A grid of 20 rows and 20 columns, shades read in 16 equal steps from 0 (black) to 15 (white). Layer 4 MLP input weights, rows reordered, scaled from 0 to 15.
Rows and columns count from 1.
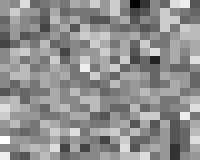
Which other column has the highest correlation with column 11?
10
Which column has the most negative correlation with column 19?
6
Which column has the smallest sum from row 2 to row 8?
14
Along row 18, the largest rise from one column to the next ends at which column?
20
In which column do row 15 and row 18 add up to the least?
11
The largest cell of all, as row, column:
18, 1
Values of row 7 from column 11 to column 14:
12 9 10 5
